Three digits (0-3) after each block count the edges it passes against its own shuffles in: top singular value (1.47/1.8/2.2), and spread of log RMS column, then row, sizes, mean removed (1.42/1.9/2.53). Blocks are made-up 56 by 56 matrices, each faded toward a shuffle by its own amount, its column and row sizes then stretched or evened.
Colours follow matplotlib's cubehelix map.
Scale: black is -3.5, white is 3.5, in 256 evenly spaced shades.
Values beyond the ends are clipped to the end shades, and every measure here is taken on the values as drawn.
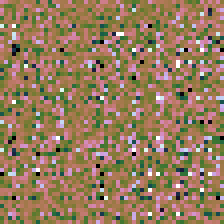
0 2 2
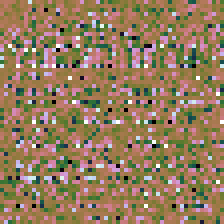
2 0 3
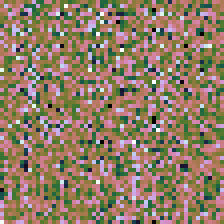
2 2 1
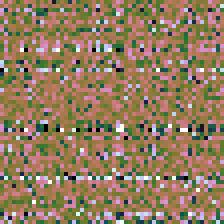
3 0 3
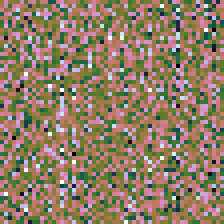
2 2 0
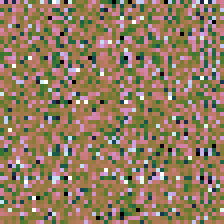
2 0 1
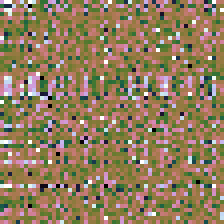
3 1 2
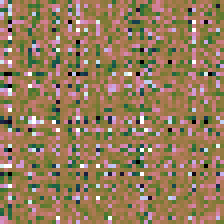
2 3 3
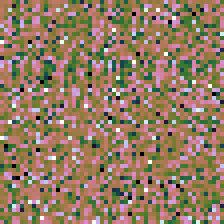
2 0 0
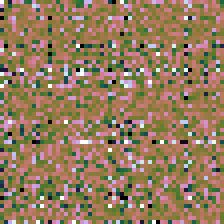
0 2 3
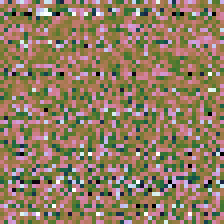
1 0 3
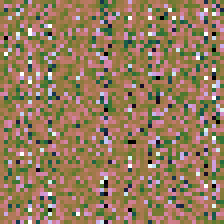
0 3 0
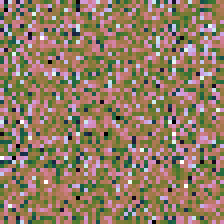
2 1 1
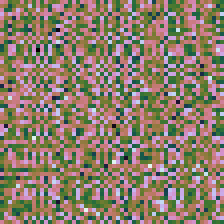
3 1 0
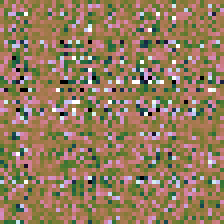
0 2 3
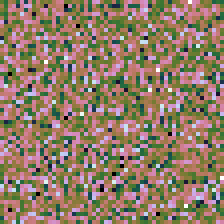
2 0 0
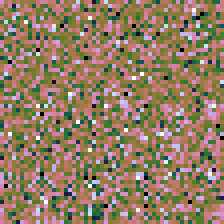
1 0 0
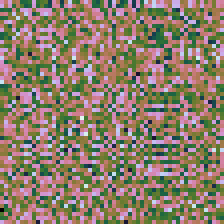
3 0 0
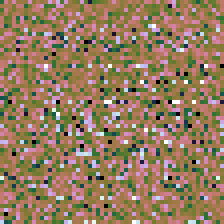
0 0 2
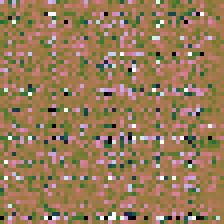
1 2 3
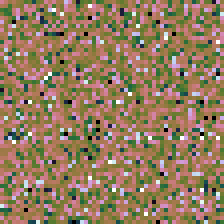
0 0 1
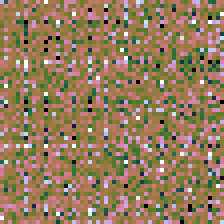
2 3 1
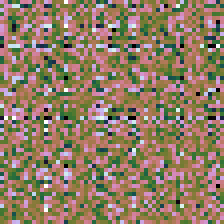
3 2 2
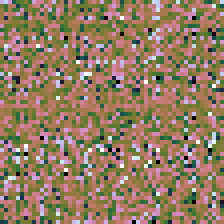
0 2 2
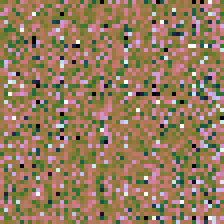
0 2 1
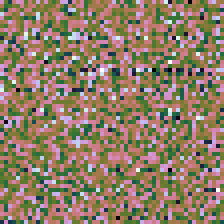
1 0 2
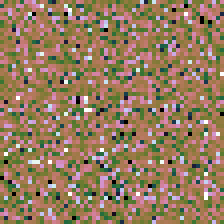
0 0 1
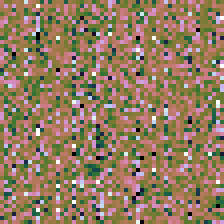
1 3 0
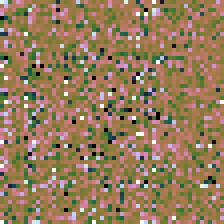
0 1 1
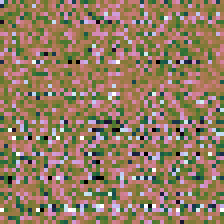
2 0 3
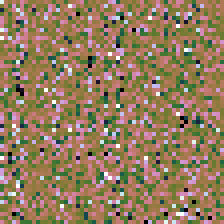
0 2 0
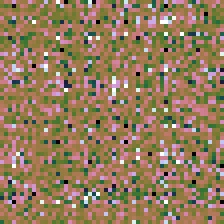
1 2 2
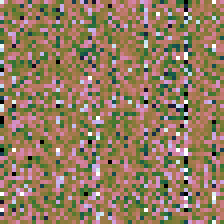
2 3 0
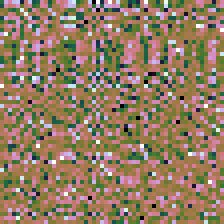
3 0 1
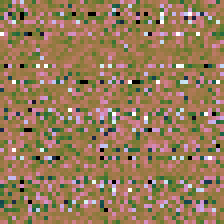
0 0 3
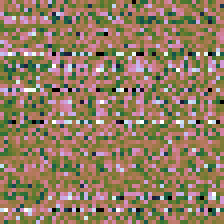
3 0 3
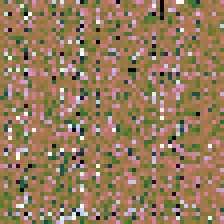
2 3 1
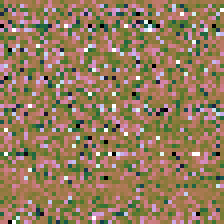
0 0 2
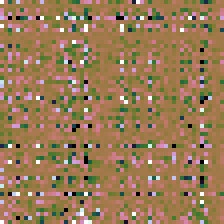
2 3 3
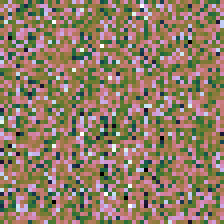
2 2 0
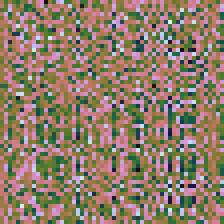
3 3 0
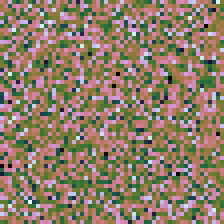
1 0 0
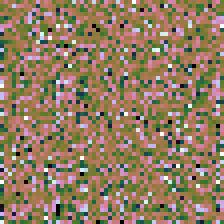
2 1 0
